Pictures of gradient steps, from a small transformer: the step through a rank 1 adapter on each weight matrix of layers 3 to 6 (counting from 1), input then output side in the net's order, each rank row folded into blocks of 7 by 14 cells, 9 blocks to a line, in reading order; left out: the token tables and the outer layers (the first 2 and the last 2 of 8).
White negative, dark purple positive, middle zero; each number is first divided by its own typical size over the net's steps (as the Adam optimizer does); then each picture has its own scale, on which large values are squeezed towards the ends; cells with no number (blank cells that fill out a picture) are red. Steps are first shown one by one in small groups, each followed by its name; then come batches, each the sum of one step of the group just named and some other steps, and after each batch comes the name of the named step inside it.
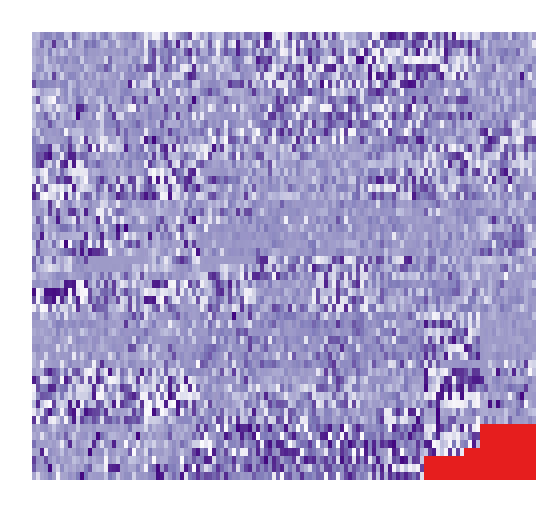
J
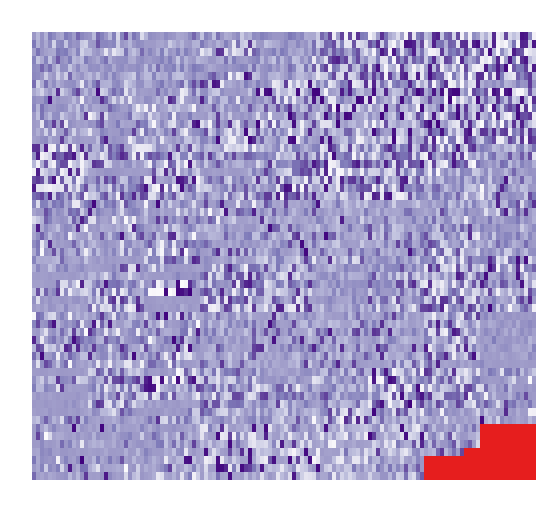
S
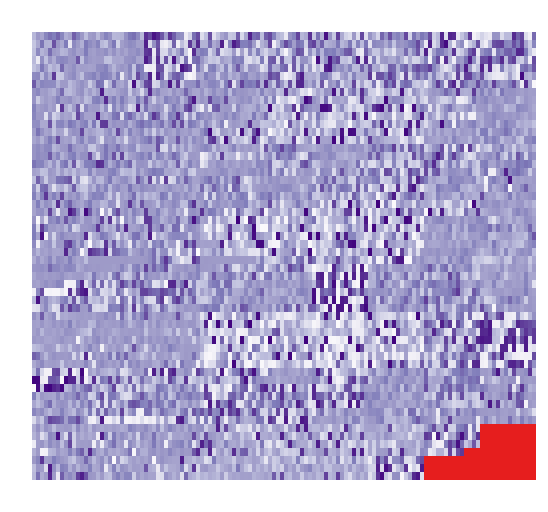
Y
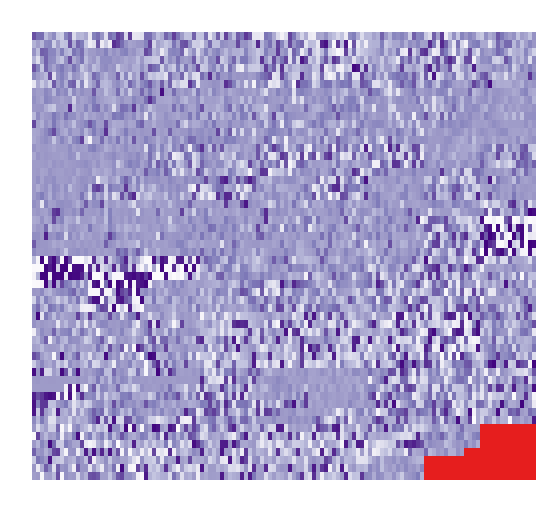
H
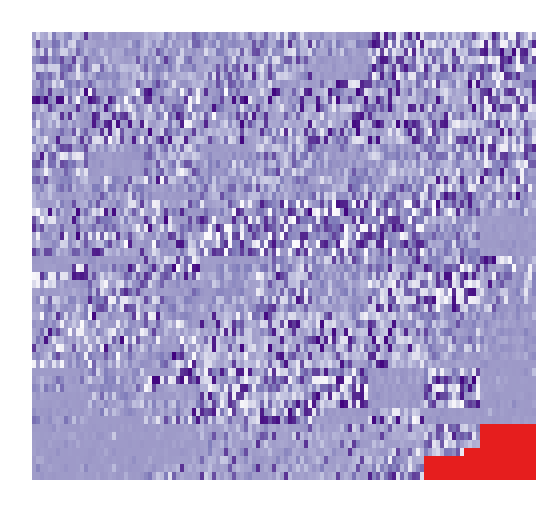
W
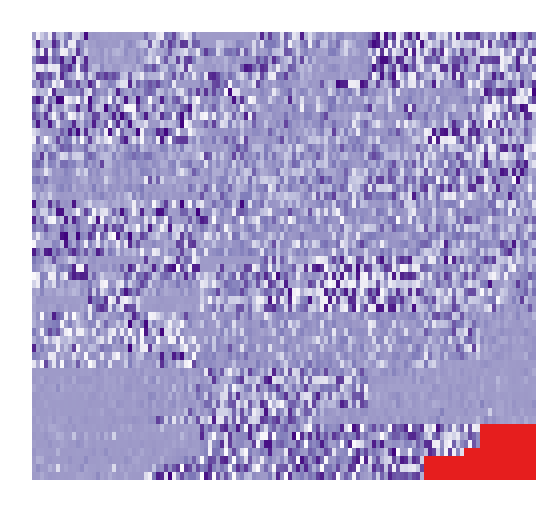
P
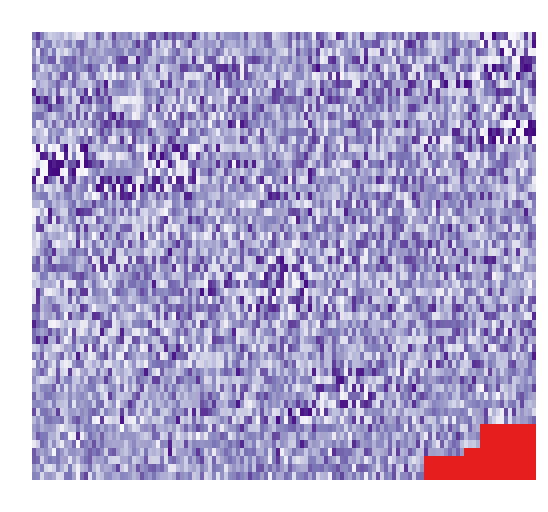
W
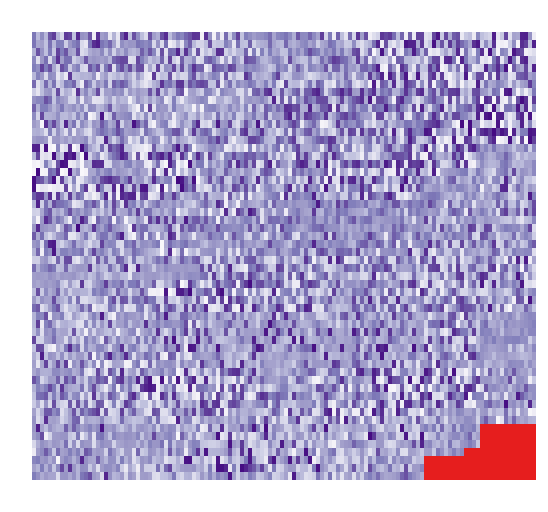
S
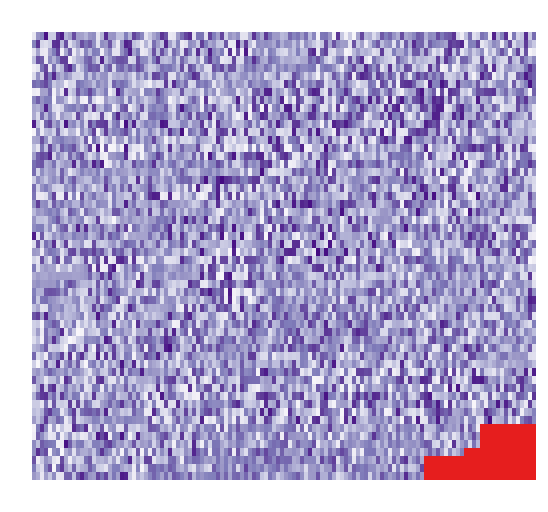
J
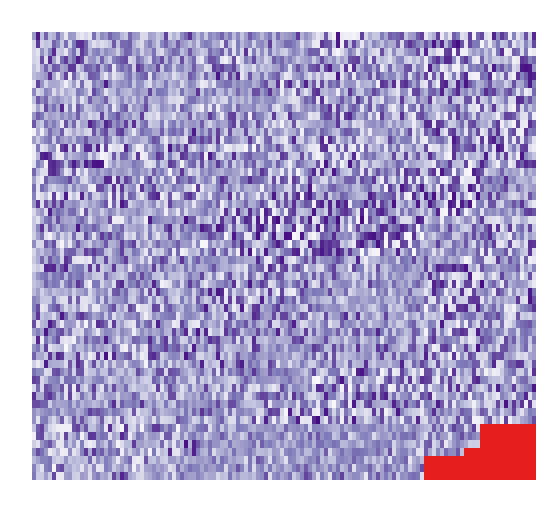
H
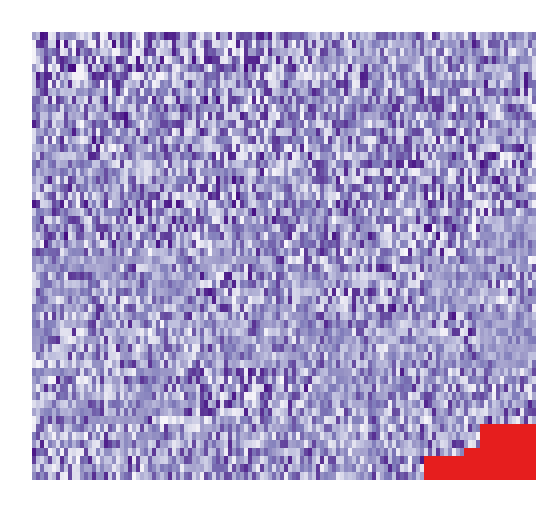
P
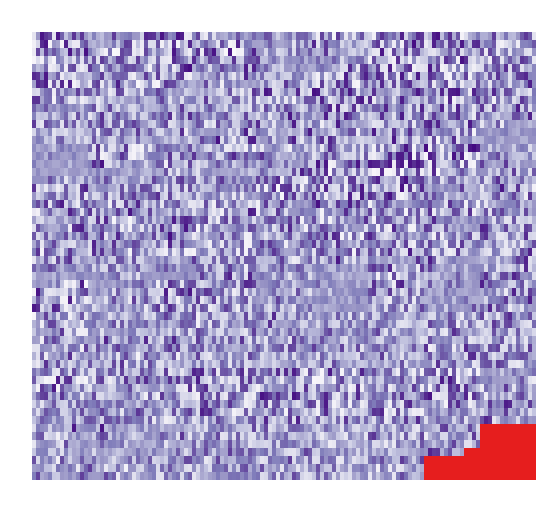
S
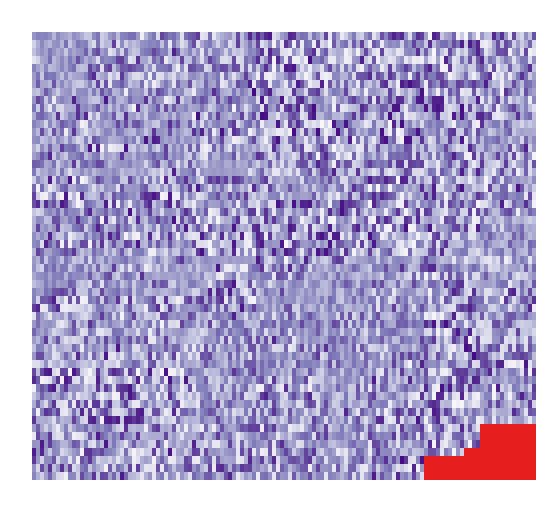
J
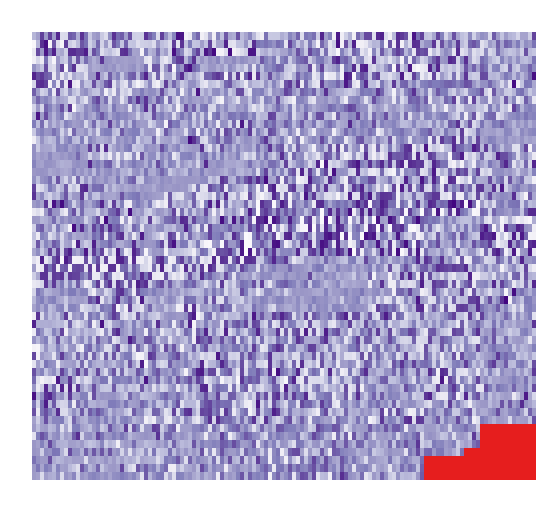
H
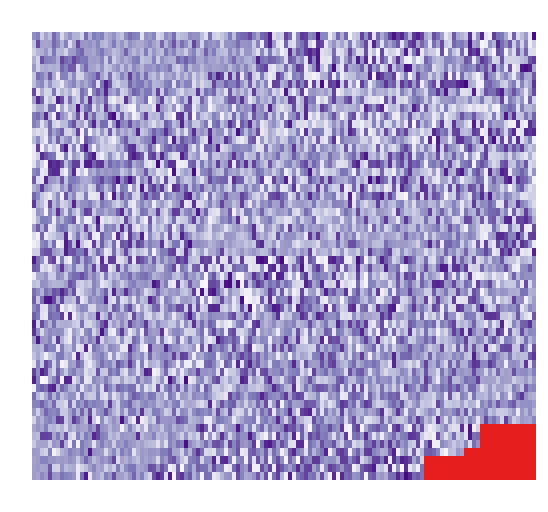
P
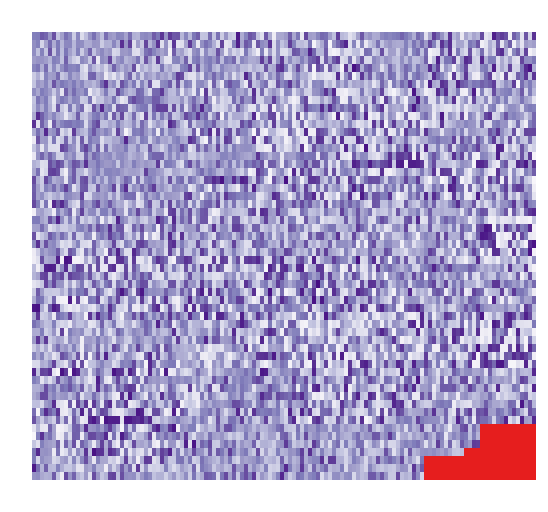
H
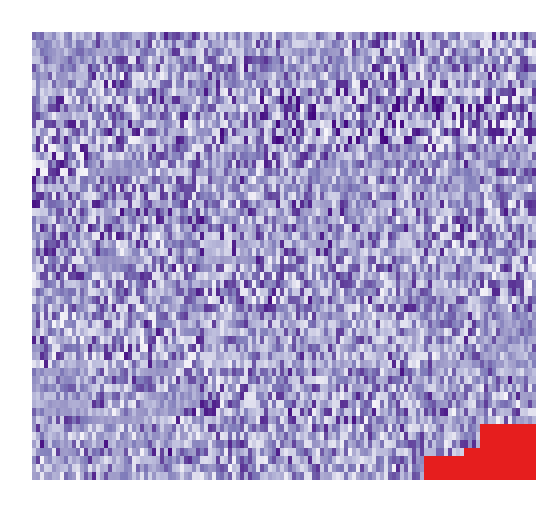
P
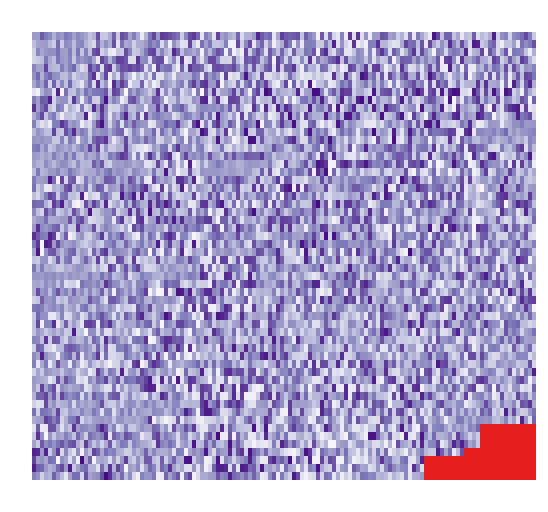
S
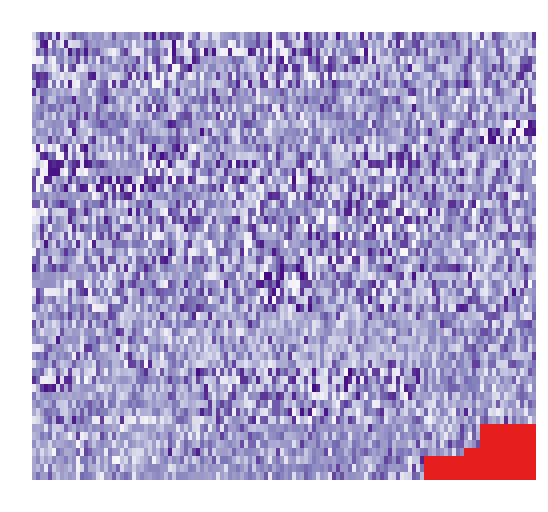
Y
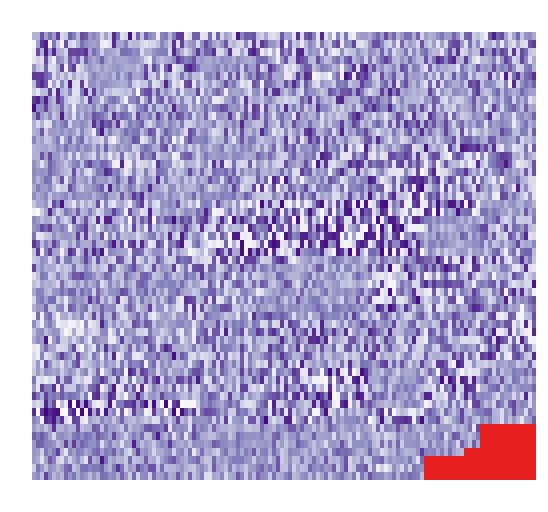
W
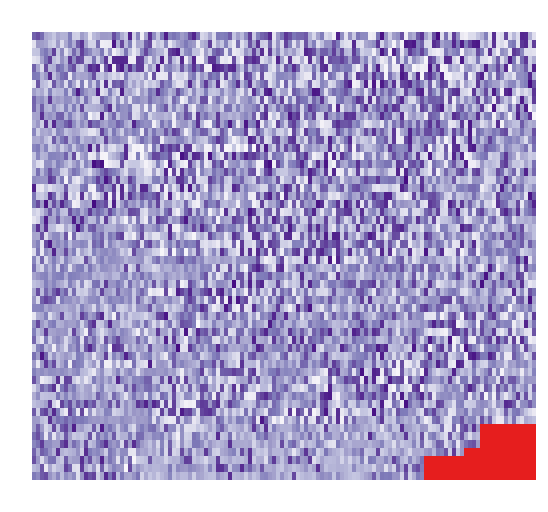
S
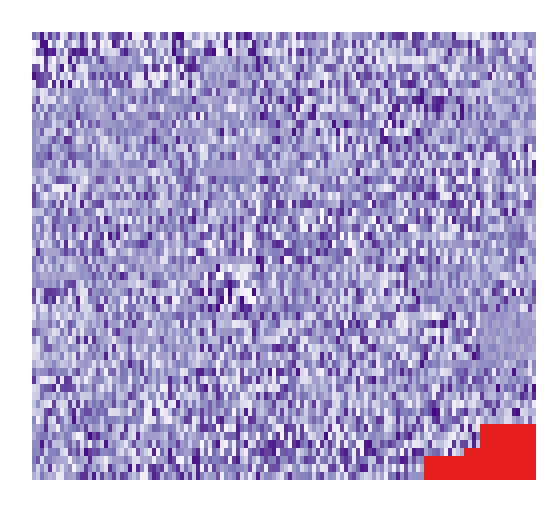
J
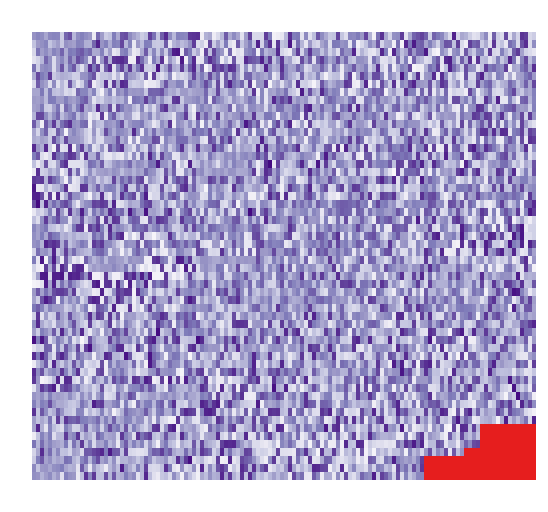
H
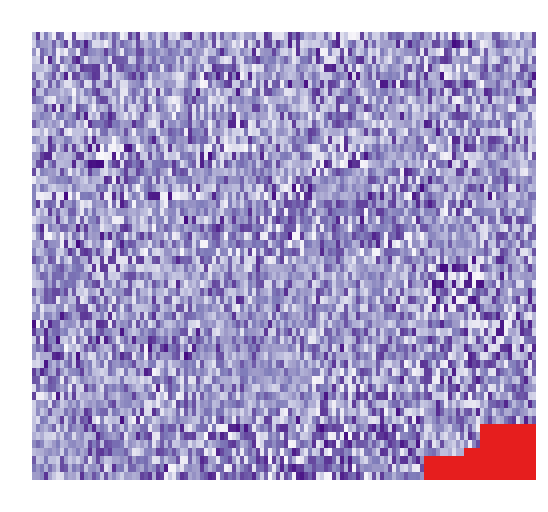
J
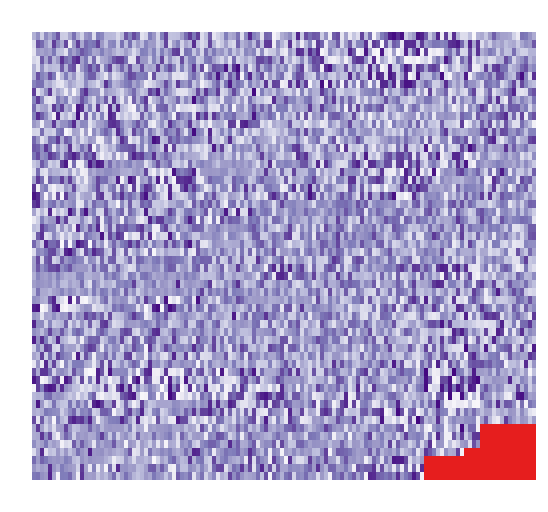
J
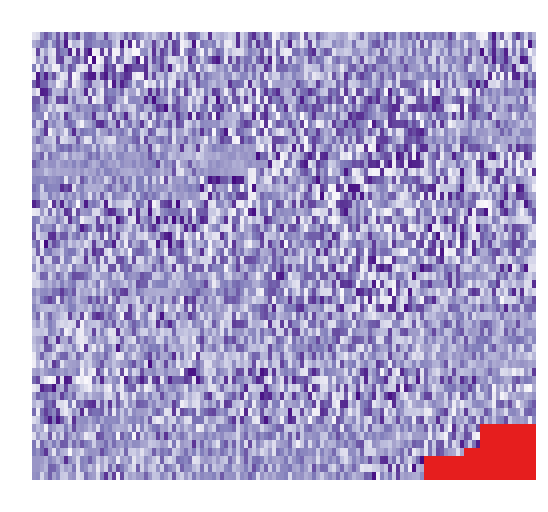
W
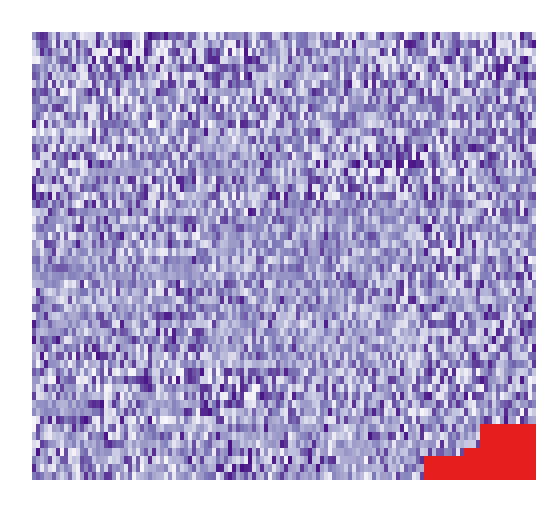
S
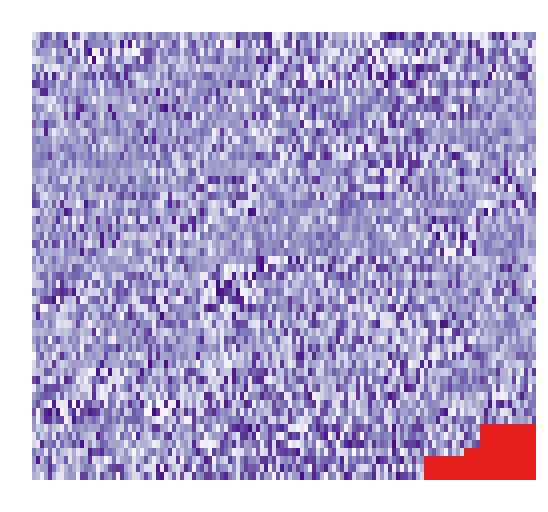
J
